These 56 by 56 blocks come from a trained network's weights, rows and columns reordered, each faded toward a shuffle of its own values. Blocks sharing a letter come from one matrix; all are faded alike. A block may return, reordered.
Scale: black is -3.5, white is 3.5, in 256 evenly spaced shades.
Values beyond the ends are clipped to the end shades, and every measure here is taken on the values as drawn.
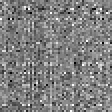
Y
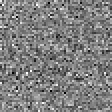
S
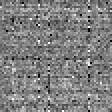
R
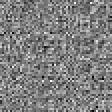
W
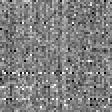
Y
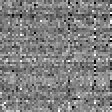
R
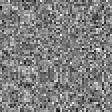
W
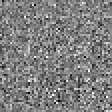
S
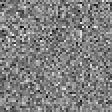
W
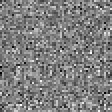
S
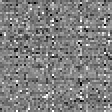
R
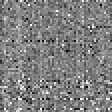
Y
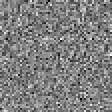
W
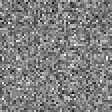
W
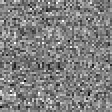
W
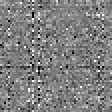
R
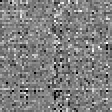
R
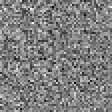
W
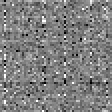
R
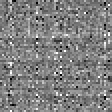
R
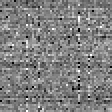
R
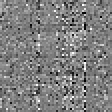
R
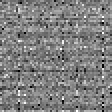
R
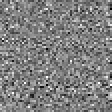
S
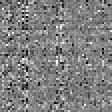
R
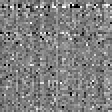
Y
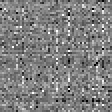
R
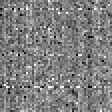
Y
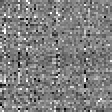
R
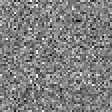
S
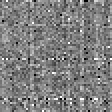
Y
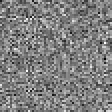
W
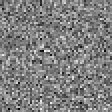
W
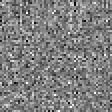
S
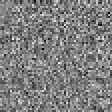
W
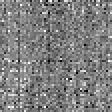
Y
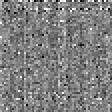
Y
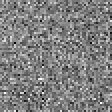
S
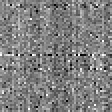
Y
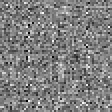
S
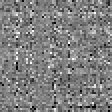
R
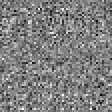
S
